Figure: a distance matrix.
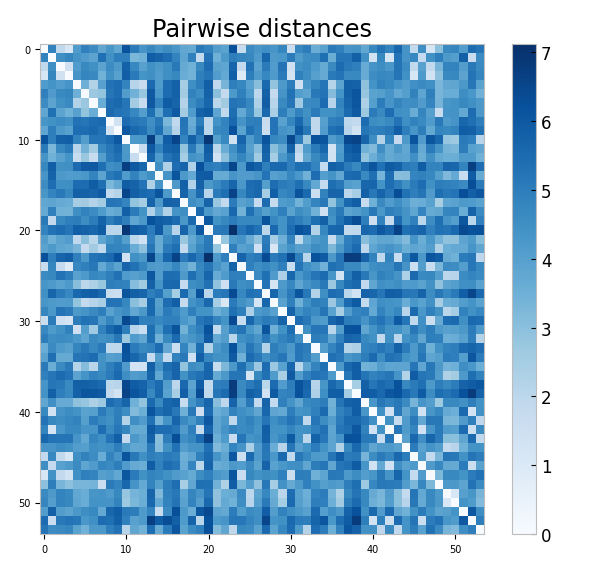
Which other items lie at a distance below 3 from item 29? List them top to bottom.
25, 36, 44, 49, 50
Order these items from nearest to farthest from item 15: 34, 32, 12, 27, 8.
34, 8, 27, 32, 12
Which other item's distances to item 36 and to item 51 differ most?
25
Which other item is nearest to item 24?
3
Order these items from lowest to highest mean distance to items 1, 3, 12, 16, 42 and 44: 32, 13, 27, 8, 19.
19, 8, 32, 27, 13
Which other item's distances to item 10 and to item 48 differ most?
23
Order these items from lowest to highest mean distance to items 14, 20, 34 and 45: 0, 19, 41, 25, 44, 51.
0, 51, 44, 41, 25, 19
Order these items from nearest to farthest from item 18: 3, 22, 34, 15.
34, 15, 3, 22
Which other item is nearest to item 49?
50
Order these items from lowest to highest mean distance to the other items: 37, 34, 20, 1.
1, 34, 37, 20
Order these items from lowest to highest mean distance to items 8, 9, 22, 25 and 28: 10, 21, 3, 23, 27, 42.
21, 27, 3, 42, 10, 23
